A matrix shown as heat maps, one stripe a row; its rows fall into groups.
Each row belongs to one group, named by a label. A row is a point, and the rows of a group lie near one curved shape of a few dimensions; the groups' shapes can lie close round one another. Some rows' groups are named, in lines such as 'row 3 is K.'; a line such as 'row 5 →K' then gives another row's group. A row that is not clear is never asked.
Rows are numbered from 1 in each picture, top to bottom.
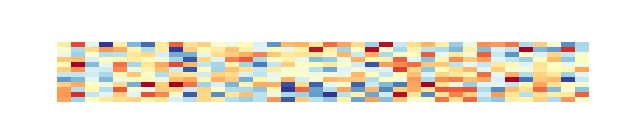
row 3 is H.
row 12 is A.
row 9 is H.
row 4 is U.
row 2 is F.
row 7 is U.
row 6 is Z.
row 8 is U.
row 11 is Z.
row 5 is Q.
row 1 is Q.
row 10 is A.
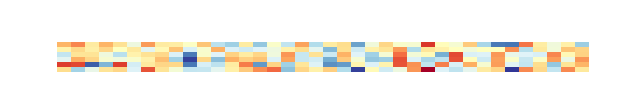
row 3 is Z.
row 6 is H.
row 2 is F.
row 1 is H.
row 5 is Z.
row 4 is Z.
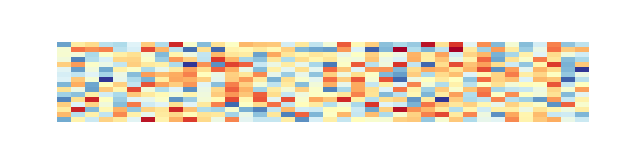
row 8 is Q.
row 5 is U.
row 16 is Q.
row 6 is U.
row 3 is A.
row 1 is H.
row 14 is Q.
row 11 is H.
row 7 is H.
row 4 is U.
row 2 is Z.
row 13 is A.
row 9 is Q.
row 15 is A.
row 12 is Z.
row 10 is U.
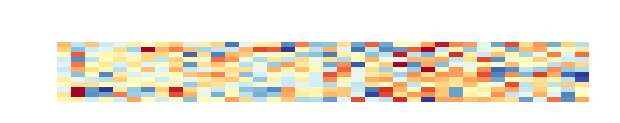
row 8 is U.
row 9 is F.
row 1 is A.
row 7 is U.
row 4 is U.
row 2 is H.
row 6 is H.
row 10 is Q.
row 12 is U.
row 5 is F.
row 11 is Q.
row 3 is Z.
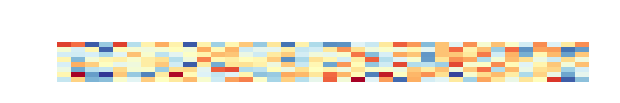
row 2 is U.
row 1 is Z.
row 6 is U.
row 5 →Z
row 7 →Q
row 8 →Q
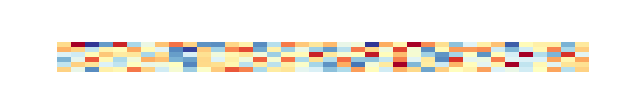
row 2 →U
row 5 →F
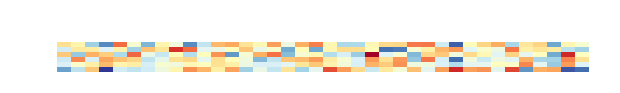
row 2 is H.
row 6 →U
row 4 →F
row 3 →A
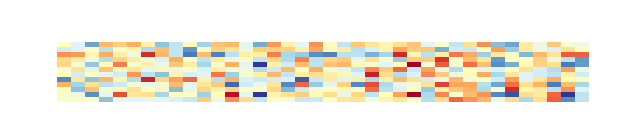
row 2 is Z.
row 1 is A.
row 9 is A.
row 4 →A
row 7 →A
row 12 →U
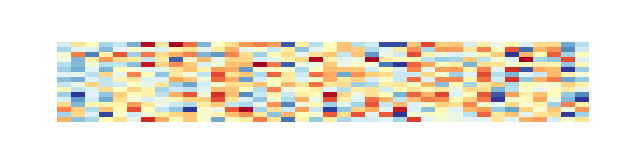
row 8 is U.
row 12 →U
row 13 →A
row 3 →Q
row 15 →Q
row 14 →U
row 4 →F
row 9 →Z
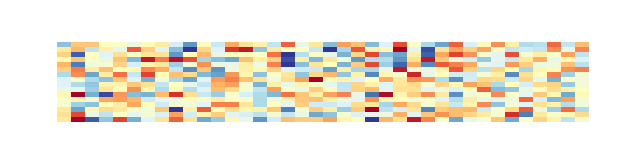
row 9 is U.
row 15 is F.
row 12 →F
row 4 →H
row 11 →Q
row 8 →Z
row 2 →U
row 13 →U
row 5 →F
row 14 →F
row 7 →Q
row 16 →Q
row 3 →F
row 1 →Z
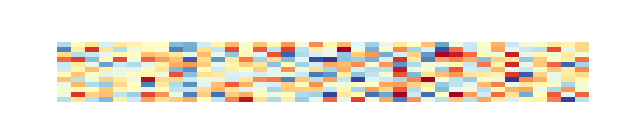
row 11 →Z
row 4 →Z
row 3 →F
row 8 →H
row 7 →F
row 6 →Z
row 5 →Q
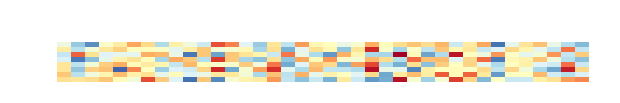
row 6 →A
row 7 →A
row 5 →F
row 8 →Z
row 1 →U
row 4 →U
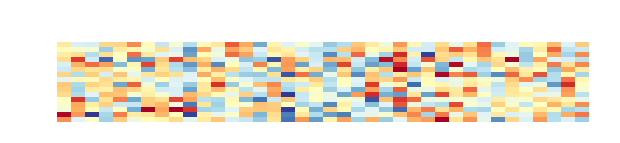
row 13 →Z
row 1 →U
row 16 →A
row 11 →F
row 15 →Z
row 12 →Q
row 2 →U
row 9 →A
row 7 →A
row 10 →A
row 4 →Q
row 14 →H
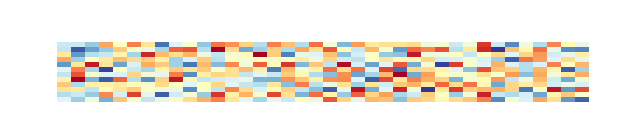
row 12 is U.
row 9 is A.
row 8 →Q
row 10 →U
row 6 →Q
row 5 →Z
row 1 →A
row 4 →H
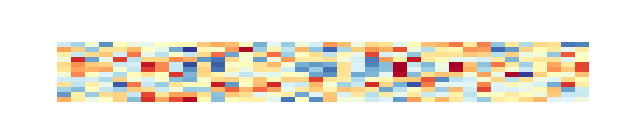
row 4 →Q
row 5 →Z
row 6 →Z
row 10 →H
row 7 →F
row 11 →Q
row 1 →U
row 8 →Z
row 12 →H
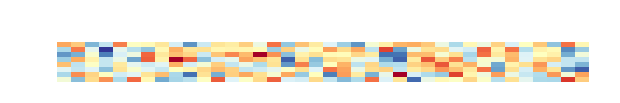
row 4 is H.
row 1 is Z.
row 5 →A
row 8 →A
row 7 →Z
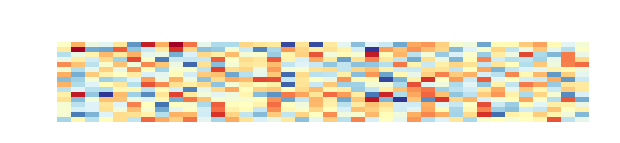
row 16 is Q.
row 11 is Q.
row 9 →H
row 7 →A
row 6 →A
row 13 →A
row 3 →F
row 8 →H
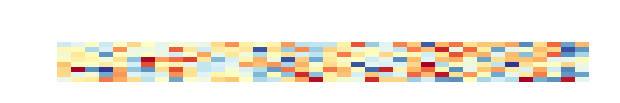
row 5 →H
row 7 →A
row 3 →U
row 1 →U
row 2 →A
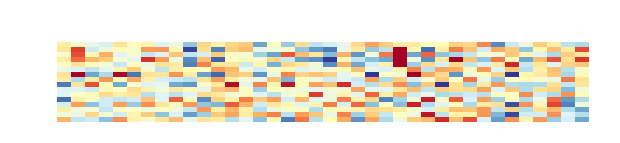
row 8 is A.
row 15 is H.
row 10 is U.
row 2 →Z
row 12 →H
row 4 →Z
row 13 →Q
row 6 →U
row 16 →A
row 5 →F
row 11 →F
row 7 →Q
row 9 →Z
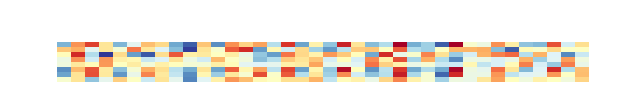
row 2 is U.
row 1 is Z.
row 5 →F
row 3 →Q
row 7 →Z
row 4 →F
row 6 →Z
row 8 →Z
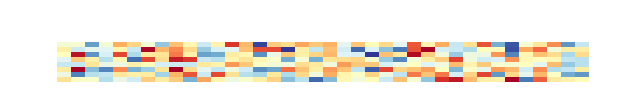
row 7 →U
